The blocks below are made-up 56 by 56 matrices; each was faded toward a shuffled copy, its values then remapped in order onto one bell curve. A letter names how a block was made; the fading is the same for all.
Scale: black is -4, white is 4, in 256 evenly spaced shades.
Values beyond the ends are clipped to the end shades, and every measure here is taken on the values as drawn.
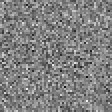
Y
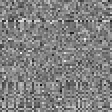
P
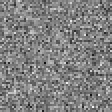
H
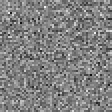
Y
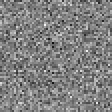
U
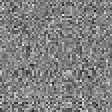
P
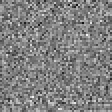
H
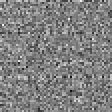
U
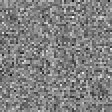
Y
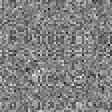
P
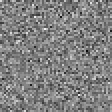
H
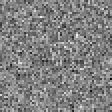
Y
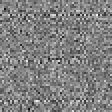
P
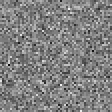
Y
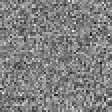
Y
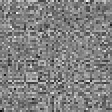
P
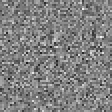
Y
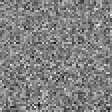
U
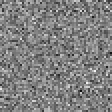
H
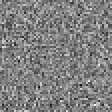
U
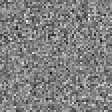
H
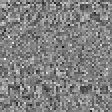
U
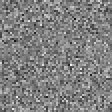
H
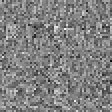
U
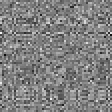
P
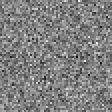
H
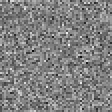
Y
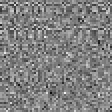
P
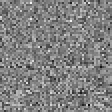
U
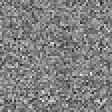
Y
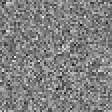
Y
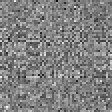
P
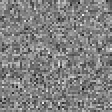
U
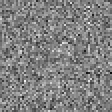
Y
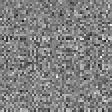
P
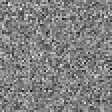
H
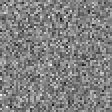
Y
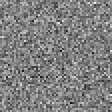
H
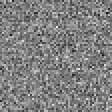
H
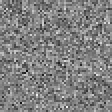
Y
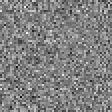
U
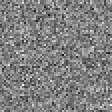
Y
